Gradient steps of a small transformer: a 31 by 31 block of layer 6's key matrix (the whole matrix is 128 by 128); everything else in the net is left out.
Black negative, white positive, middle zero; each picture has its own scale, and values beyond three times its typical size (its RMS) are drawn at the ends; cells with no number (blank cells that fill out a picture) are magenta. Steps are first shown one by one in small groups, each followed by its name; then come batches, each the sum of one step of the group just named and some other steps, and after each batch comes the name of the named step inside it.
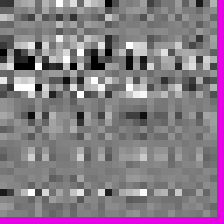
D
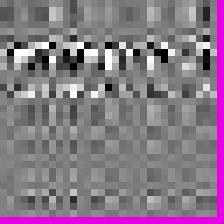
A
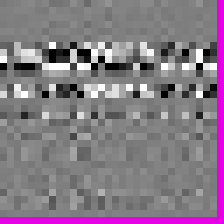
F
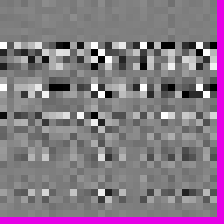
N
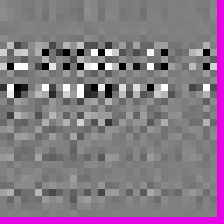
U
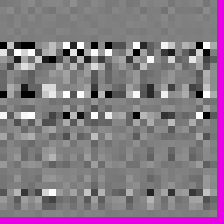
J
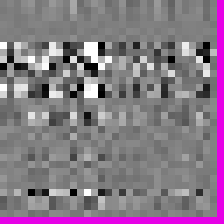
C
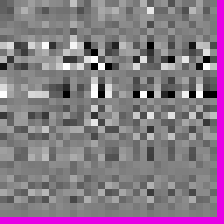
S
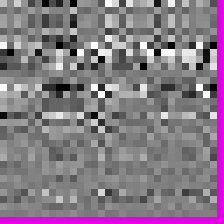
N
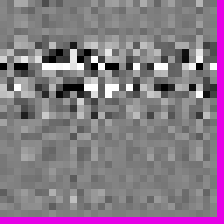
F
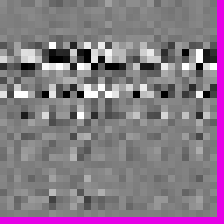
F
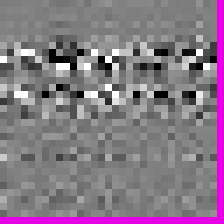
F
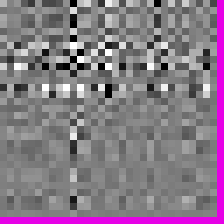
U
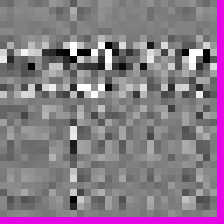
F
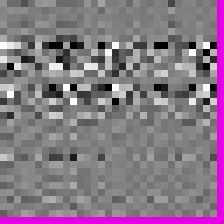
U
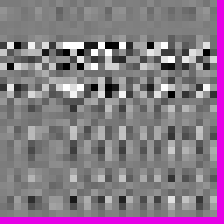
U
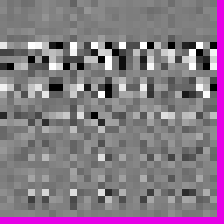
N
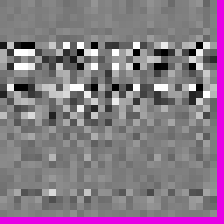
J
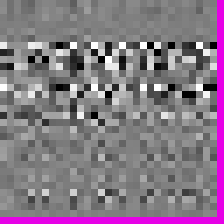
N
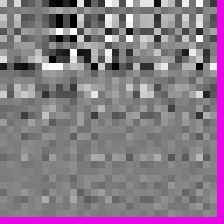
F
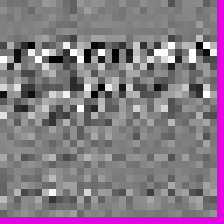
J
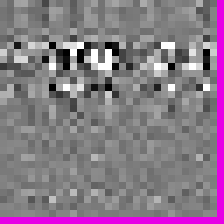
A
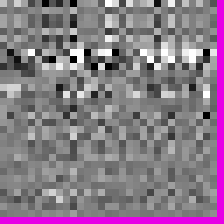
J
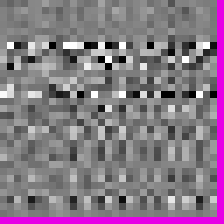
S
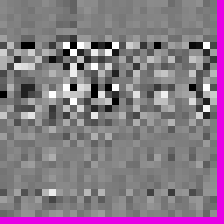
J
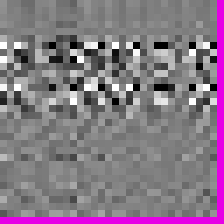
U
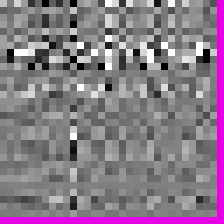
A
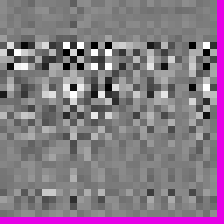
J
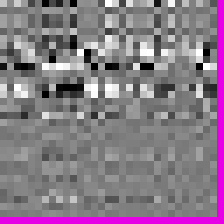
F
